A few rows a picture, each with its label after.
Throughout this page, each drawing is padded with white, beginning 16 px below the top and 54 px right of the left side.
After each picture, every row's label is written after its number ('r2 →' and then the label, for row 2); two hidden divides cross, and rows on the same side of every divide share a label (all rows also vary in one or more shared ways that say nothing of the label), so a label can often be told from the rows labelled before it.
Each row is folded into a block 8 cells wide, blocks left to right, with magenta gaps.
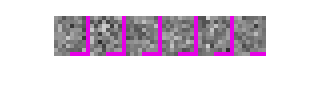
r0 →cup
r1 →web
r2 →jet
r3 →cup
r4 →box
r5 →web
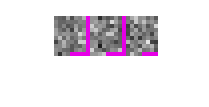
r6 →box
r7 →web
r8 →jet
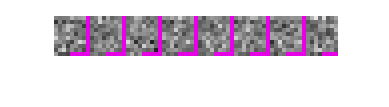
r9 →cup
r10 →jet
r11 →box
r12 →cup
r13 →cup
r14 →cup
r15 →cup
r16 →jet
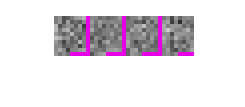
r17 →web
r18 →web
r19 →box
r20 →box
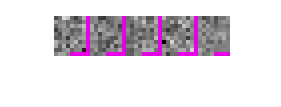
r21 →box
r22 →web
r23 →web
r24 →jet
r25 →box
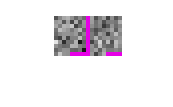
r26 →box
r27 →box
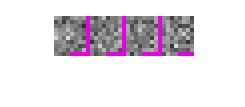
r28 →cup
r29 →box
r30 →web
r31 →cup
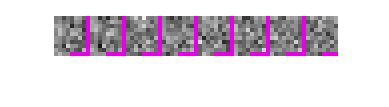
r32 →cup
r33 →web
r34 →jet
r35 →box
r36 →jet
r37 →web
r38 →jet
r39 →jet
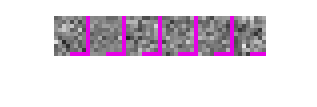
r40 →box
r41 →web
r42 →web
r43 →box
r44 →jet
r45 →jet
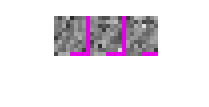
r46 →box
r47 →jet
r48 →box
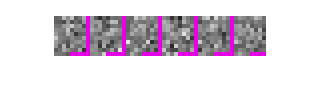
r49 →box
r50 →web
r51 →cup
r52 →box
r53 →jet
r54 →cup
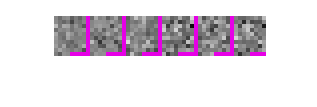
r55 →box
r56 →web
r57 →cup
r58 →web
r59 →cup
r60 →box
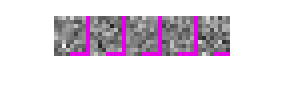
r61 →cup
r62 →web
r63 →jet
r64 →jet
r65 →jet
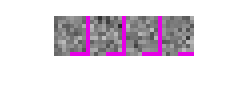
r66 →cup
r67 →box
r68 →web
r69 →web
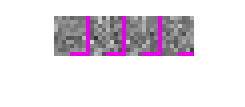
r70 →web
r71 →jet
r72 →jet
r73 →box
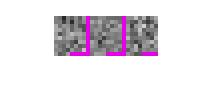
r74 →box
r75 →web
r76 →web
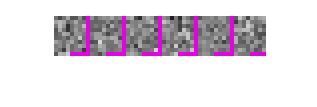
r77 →box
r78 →cup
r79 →jet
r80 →box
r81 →cup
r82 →jet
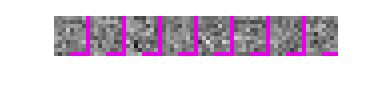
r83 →box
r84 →jet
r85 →web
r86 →cup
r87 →cup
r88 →cup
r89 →cup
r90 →web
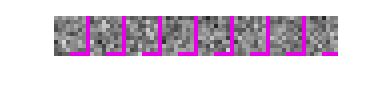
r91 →cup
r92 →web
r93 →box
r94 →web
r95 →cup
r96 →box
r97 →cup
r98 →box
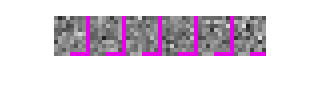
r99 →box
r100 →web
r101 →box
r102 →web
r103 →jet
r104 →box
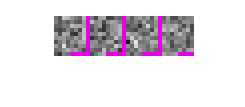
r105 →box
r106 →box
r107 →cup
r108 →web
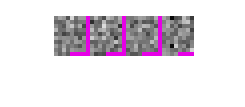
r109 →jet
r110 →jet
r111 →box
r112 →jet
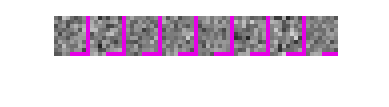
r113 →box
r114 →web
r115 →web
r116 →box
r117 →jet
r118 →web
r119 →box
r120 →box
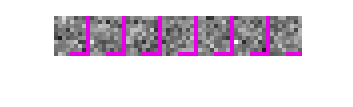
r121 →jet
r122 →box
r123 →cup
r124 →web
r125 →jet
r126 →box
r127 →box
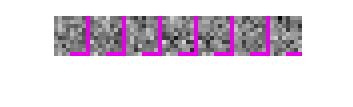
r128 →jet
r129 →jet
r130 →box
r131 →web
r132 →web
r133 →web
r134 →box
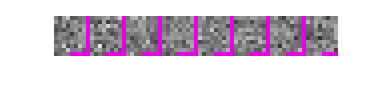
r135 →box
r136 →box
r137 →jet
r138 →box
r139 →web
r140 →cup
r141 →jet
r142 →web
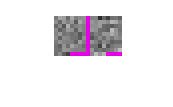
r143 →jet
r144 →web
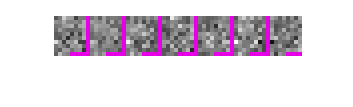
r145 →web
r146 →box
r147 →box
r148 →box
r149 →cup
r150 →cup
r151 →web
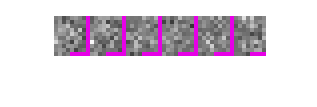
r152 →cup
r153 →box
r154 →cup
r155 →cup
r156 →cup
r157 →jet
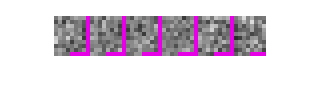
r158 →cup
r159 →jet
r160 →cup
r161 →web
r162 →cup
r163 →jet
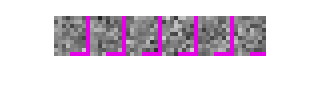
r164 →jet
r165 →box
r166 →cup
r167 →jet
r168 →web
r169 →cup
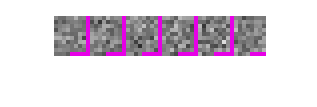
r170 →cup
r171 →cup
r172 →web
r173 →jet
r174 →web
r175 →web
